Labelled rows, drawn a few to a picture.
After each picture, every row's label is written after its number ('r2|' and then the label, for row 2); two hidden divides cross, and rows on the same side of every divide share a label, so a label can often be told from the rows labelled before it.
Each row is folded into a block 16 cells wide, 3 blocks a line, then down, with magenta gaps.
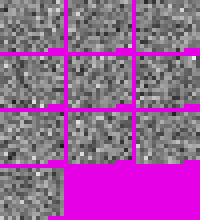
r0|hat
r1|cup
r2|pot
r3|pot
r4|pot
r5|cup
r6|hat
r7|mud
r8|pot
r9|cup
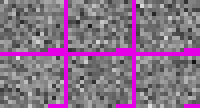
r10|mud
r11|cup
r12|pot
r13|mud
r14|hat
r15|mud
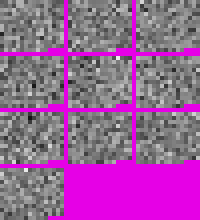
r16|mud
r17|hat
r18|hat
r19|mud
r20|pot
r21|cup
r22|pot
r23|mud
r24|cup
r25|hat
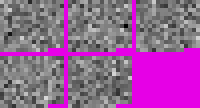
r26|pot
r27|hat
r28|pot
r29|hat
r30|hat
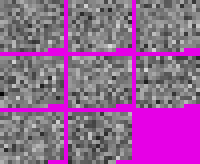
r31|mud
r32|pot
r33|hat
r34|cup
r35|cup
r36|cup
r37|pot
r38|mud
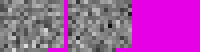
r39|pot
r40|mud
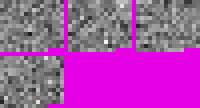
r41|cup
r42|hat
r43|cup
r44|hat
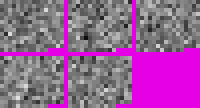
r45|pot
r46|cup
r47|cup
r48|hat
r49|mud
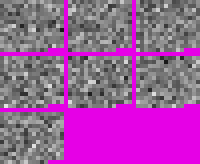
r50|pot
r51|mud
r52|mud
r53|pot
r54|hat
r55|pot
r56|pot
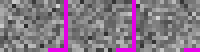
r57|hat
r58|pot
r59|pot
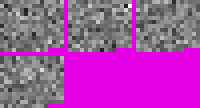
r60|hat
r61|pot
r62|pot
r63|mud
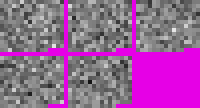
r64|cup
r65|hat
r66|mud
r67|cup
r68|cup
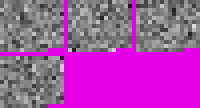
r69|mud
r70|hat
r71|pot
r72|cup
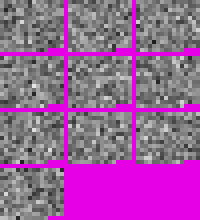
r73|cup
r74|mud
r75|pot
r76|hat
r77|hat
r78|cup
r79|hat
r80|hat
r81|mud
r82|cup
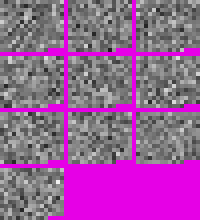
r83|mud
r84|cup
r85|hat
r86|hat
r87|pot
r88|pot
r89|hat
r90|mud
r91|hat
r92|pot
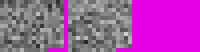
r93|mud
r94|mud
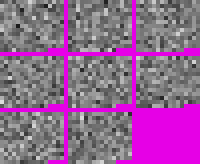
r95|mud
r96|mud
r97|hat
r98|pot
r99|cup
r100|hat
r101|cup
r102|cup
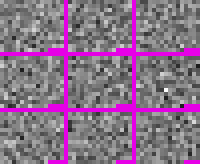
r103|cup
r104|hat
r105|mud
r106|hat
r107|hat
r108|mud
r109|cup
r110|cup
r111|mud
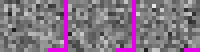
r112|mud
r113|hat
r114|mud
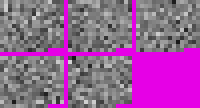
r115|mud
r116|hat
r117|cup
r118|cup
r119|hat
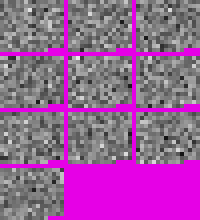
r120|mud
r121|cup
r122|hat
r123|mud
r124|hat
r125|cup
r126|hat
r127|pot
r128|mud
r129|cup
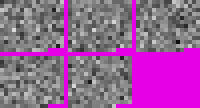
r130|mud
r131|hat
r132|cup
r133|pot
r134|cup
